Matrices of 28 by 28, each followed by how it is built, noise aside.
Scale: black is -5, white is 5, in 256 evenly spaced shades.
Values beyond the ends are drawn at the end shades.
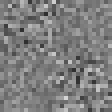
block diagonal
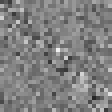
banded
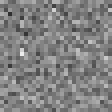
repeating columns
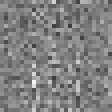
uneven columns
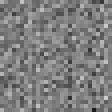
repeating rows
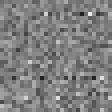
uneven rows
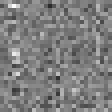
low rank
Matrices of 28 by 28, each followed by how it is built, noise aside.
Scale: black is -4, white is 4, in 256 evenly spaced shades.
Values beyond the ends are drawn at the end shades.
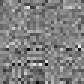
low rank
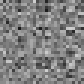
low rank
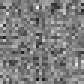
low rank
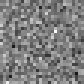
noise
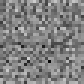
repeating columns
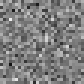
noise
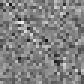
banded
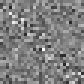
banded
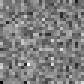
low rank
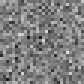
noise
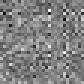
low rank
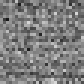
blocks
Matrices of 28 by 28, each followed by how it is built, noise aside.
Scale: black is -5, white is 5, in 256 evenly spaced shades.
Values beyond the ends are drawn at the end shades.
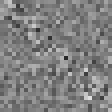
banded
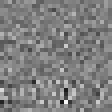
low rank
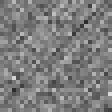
Hankel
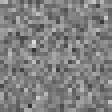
repeating columns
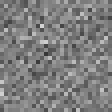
Hankel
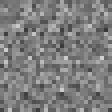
repeating columns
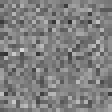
low rank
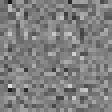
low rank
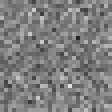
repeating columns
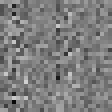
uneven columns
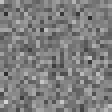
repeating columns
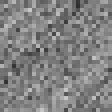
Hankel
